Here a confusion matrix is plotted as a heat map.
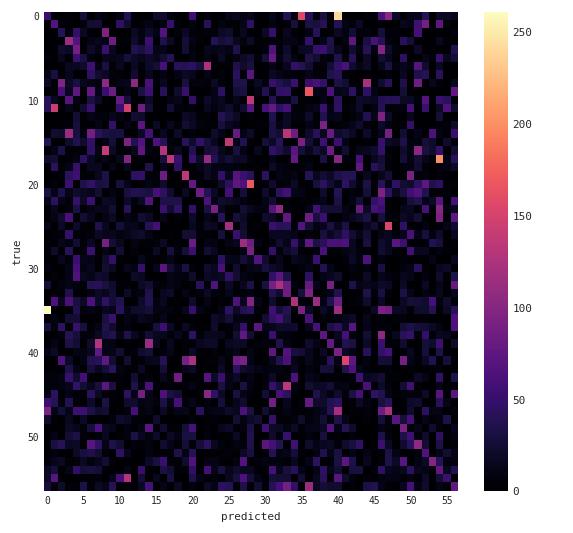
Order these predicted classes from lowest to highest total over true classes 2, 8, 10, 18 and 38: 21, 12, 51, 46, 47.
21, 47, 12, 51, 46
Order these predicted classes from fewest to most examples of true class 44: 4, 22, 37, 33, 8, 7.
22, 37, 7, 4, 8, 33
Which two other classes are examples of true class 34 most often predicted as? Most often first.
37, 28
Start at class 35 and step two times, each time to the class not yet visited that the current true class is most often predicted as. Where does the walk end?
40
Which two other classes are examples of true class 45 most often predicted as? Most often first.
22, 13
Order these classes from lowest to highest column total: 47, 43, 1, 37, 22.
43, 1, 37, 22, 47
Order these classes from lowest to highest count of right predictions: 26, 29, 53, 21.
26, 29, 21, 53
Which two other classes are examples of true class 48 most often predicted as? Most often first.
50, 31
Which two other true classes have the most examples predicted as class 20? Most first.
41, 27
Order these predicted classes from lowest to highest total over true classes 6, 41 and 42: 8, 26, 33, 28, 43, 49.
43, 28, 33, 49, 8, 26
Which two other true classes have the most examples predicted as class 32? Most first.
23, 31
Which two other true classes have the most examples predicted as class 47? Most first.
25, 0
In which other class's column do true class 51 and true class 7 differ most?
30
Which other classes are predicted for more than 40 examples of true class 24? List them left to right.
3, 33, 36, 38, 54, 56
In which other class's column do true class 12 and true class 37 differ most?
46
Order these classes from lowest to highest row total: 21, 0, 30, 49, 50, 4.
50, 30, 49, 4, 0, 21
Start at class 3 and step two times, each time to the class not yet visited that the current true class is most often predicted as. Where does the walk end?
36
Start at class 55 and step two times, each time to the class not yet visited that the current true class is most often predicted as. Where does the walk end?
1
